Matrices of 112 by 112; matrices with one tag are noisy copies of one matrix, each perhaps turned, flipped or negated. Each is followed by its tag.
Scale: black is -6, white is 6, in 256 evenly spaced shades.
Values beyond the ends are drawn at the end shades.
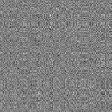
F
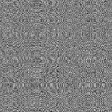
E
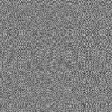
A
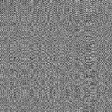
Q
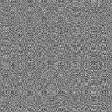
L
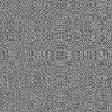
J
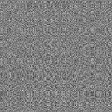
L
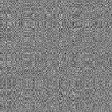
F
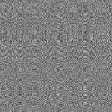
E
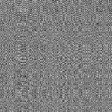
Q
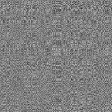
J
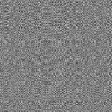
A
